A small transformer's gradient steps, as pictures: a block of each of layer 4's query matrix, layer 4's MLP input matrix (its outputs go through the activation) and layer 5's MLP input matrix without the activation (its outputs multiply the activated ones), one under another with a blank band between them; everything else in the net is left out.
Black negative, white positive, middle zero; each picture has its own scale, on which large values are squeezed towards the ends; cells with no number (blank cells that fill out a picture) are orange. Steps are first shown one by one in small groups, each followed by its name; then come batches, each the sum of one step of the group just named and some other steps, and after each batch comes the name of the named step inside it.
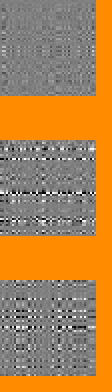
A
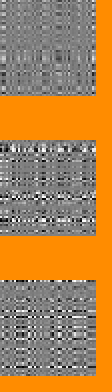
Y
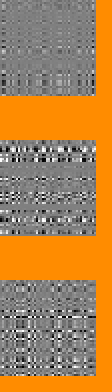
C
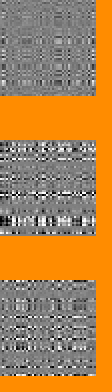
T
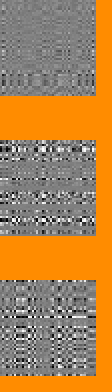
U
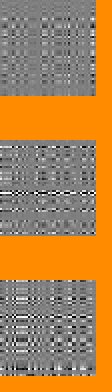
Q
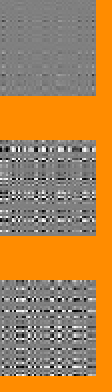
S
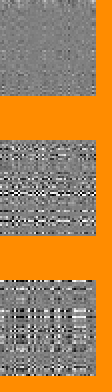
U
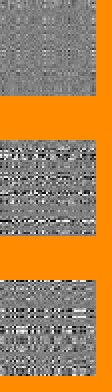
A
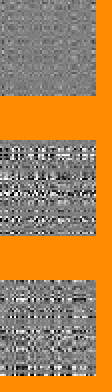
S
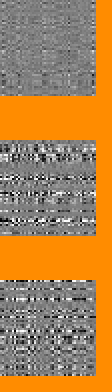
C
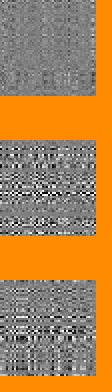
Q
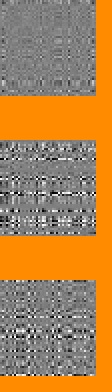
T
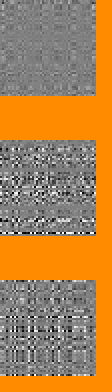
Y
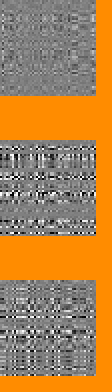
Q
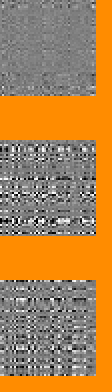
S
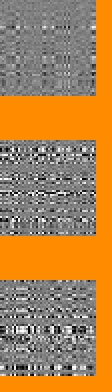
U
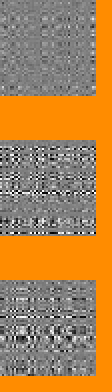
Q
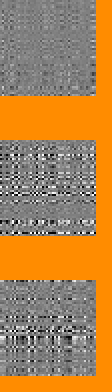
A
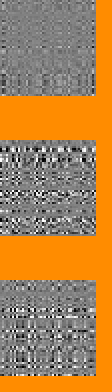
C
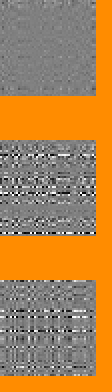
A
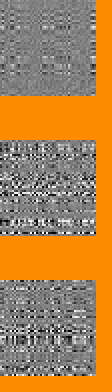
T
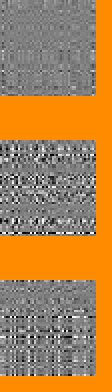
C
